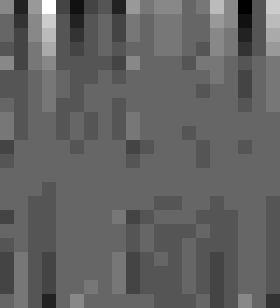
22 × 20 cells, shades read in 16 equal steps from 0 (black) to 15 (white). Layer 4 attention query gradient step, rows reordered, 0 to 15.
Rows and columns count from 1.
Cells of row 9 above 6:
2
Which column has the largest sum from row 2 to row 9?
4
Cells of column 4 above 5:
13
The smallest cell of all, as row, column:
1, 18
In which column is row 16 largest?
9
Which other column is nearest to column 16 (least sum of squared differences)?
3
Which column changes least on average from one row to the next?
19
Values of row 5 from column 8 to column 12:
5 4 8 6 6
